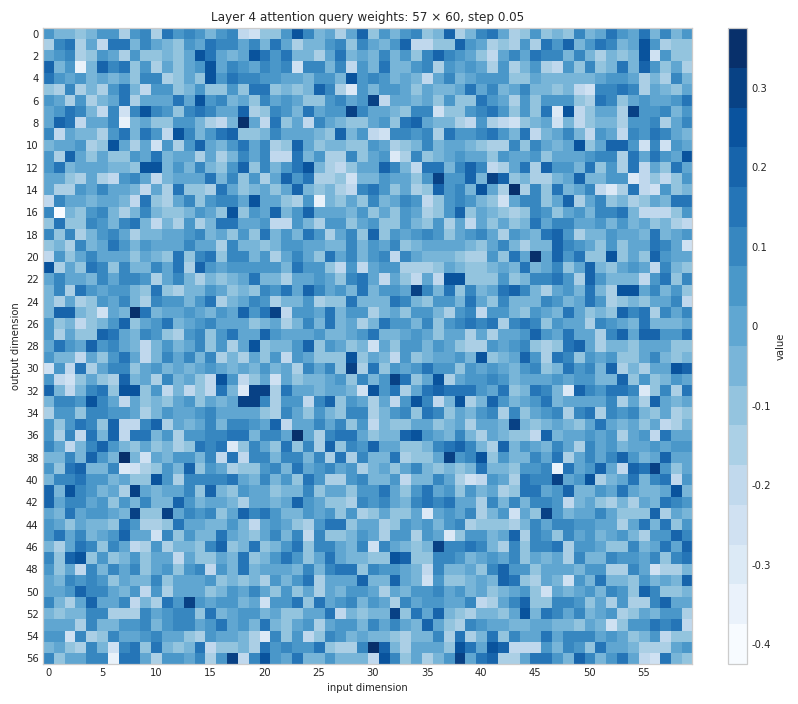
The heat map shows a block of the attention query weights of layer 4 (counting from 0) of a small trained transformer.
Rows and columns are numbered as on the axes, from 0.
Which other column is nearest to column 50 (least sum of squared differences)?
5
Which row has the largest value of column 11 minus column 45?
43
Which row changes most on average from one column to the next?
32
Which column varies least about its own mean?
13
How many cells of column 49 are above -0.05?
37
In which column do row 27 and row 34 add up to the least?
51
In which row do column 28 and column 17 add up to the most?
4
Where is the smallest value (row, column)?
16, 1
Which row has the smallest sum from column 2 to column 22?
31
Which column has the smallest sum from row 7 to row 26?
55
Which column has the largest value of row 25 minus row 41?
21
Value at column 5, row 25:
-0.25
